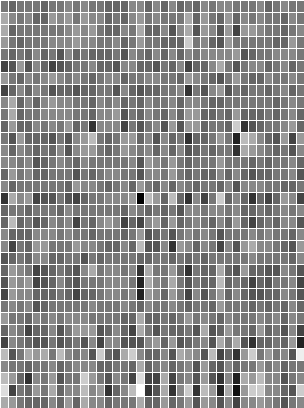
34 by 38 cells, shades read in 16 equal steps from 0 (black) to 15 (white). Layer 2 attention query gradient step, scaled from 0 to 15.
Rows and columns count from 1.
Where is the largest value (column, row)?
18, 33
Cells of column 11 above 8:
7
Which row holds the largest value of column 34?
30
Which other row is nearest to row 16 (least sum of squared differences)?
31
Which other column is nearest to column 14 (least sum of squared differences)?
25
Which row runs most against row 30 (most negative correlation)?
29
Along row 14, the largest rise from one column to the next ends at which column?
19
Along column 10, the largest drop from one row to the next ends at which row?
17
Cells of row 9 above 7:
14
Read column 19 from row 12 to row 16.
8 8 9 8 7
